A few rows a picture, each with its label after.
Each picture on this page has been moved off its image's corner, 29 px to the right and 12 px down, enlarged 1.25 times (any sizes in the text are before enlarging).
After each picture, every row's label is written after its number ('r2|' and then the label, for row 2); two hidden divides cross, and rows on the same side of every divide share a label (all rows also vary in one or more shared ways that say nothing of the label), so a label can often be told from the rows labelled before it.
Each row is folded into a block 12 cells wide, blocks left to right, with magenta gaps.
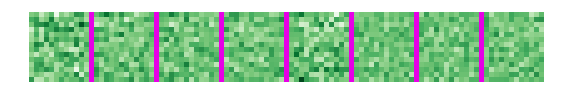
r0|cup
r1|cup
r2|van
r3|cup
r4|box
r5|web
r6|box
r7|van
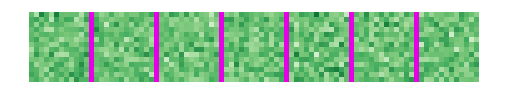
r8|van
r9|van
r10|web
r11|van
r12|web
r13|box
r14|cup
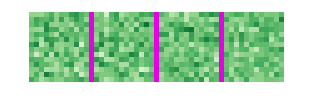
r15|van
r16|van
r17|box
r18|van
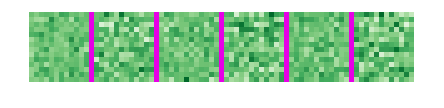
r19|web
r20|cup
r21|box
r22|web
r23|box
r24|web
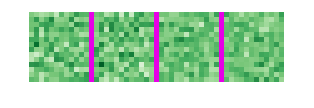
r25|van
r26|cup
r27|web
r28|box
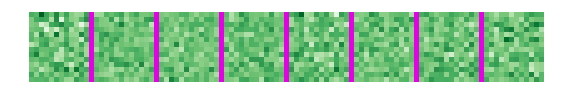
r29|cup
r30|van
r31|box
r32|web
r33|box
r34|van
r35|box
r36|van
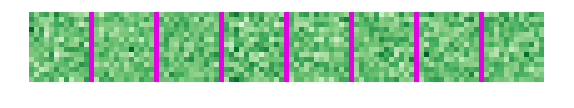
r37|van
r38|web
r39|van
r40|web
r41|van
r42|box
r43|box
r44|van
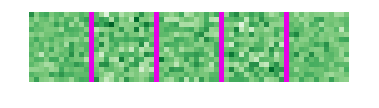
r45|van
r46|van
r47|web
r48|box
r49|web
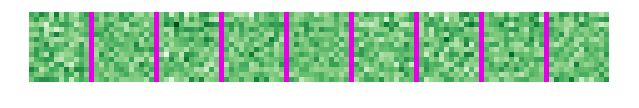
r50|cup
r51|web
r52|box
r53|box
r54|web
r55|cup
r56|cup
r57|box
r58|van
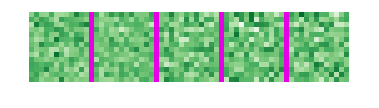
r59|box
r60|van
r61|box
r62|van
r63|van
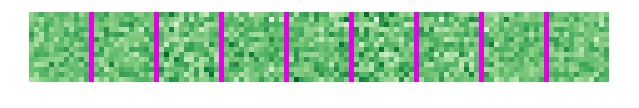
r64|web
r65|cup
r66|box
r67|cup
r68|van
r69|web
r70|web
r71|van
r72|van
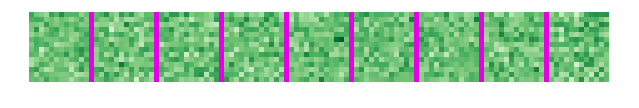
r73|cup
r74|cup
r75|van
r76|cup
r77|box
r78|cup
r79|van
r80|box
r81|box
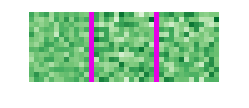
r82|web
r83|van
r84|cup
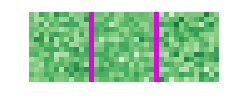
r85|van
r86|box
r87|van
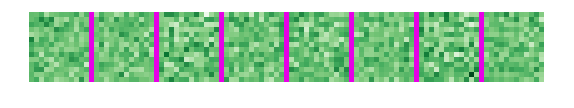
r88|cup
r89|cup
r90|box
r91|cup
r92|cup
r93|cup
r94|web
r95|box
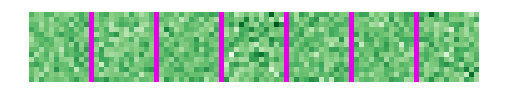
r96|van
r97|cup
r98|box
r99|cup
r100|van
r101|box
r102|van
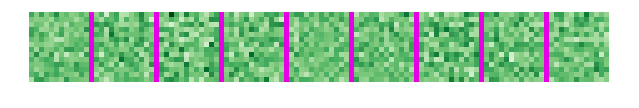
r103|web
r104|web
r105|cup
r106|box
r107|box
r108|cup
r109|web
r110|box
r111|box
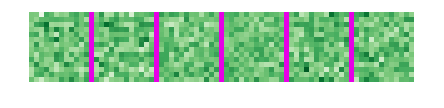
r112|web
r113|web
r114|van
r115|box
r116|box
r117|box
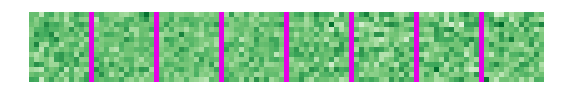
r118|van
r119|box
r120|cup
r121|box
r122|box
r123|cup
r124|web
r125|cup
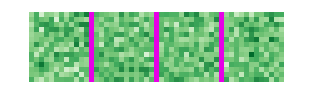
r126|cup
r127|box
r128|cup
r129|box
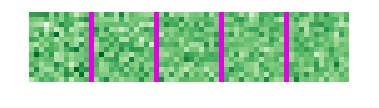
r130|cup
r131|web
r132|cup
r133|box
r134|van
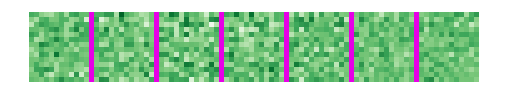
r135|box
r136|web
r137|cup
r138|cup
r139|cup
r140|box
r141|web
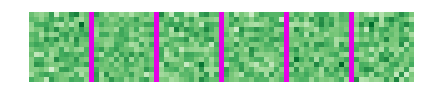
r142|van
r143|cup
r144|web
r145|box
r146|cup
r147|box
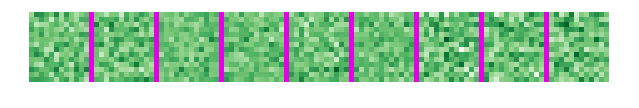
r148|box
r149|van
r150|web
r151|van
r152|box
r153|cup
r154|box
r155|cup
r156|box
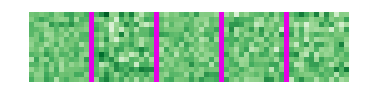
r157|cup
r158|box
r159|web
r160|van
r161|box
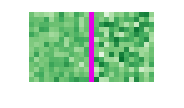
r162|web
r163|web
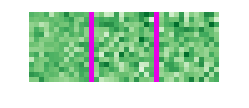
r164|cup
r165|box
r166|box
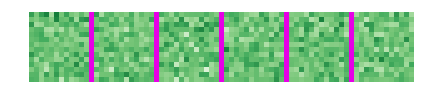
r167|van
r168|van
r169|van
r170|box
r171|web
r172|web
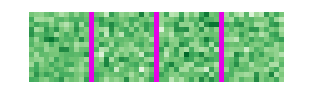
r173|web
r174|van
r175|cup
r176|box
